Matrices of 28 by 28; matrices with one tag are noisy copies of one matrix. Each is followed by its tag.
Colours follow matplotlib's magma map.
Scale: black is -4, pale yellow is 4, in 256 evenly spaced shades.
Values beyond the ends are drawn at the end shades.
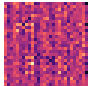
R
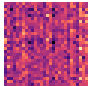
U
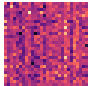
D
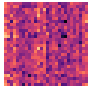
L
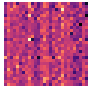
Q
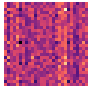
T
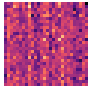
Q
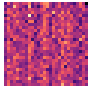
Q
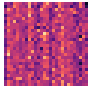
Q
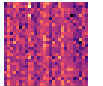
Q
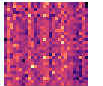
Q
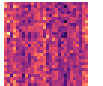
L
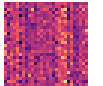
T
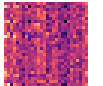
L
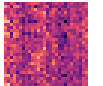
L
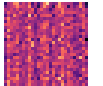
Q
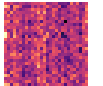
L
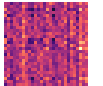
U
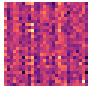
R
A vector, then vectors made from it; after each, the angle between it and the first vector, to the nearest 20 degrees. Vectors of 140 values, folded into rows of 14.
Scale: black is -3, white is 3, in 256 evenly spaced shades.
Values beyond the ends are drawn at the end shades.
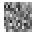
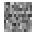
100 degrees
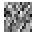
120 degrees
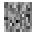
60 degrees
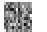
40 degrees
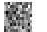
120 degrees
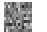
140 degrees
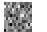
140 degrees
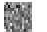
40 degrees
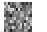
140 degrees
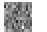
60 degrees
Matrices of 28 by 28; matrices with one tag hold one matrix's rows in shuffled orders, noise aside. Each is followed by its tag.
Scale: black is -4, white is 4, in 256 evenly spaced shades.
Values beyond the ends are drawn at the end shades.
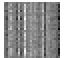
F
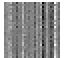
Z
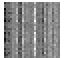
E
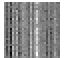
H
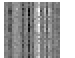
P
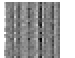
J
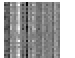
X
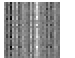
H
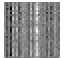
H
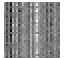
H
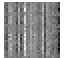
F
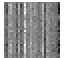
F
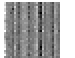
J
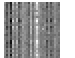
H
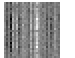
H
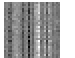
P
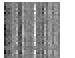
E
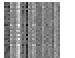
X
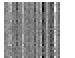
Z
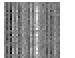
H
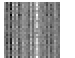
H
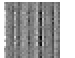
J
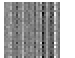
Z
